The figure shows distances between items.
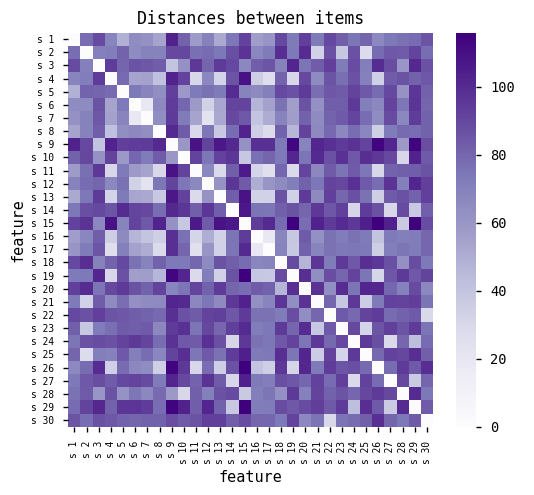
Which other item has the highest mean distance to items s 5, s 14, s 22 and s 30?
s 9
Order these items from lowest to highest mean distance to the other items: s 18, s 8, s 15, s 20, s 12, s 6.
s 8, s 6, s 12, s 18, s 20, s 15
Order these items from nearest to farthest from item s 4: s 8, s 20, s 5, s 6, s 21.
s 8, s 6, s 21, s 5, s 20
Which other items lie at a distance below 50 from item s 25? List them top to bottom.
s 2, s 21, s 23
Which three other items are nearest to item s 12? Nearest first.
s 7, s 6, s 16
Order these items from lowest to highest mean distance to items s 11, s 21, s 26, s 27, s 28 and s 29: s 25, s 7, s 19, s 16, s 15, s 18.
s 16, s 19, s 7, s 25, s 18, s 15
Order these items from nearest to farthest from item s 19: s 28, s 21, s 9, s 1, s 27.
s 21, s 1, s 27, s 28, s 9
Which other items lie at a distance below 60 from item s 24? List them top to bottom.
s 14, s 27, s 29
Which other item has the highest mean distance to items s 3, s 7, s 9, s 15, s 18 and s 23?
s 29
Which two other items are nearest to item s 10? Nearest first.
s 28, s 15
